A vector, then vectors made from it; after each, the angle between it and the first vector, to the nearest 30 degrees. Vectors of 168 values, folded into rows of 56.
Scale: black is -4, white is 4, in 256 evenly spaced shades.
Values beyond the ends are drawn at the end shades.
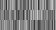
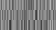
90 degrees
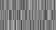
90 degrees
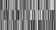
30 degrees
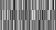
90 degrees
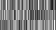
150 degrees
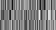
120 degrees
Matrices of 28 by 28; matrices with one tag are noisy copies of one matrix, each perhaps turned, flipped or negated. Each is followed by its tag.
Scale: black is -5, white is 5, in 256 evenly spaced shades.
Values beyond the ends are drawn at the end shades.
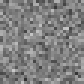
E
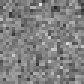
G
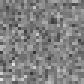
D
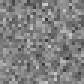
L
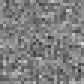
G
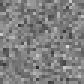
L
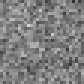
D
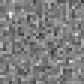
E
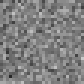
E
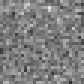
E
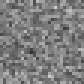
E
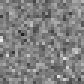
E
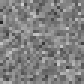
G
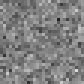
L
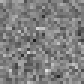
L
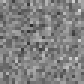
D
